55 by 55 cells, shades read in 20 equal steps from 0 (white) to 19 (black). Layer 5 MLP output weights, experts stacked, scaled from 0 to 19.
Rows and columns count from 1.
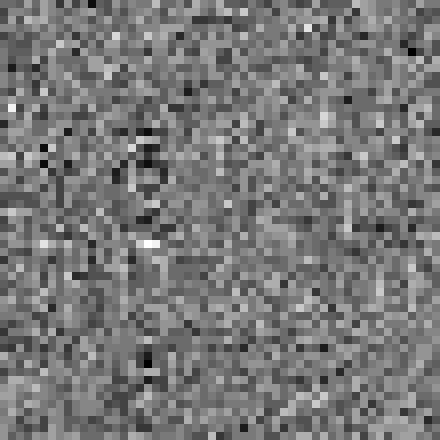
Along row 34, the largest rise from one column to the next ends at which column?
53
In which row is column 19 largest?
46
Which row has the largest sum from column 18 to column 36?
44
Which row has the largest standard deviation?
31
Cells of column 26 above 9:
35
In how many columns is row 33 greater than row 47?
23
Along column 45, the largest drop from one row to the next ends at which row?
42
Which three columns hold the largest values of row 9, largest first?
2, 5, 16
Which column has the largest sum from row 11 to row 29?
19
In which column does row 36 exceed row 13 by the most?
36
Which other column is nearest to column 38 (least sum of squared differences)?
41
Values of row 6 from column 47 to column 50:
8 11 10 10
